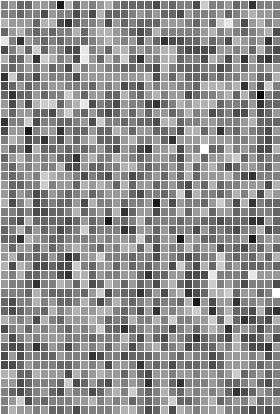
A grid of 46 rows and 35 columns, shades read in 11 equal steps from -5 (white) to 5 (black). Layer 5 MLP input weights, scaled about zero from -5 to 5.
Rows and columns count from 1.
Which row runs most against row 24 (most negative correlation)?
19
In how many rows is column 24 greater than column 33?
12
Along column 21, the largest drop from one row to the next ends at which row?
6
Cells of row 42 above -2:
29
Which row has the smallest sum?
42
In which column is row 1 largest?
8
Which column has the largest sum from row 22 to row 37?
20
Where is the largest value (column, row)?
33, 11
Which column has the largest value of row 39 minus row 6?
5
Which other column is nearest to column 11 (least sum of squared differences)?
7
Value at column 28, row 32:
0
